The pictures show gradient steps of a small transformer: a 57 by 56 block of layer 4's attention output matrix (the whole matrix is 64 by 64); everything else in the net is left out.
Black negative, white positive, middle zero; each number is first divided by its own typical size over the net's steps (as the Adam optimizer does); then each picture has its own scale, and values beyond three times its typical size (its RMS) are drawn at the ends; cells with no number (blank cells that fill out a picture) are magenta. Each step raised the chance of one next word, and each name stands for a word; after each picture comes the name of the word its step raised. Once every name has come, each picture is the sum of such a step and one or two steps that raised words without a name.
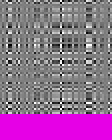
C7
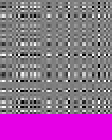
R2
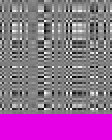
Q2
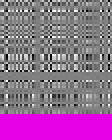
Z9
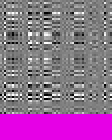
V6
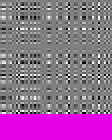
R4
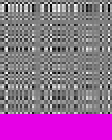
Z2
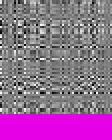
Q2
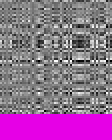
C7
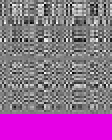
Z2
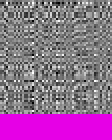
R2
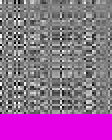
R2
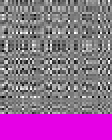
C7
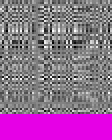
Q2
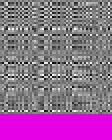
R4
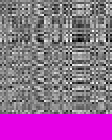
Z2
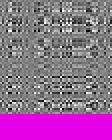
Q2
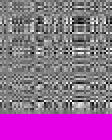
Q2
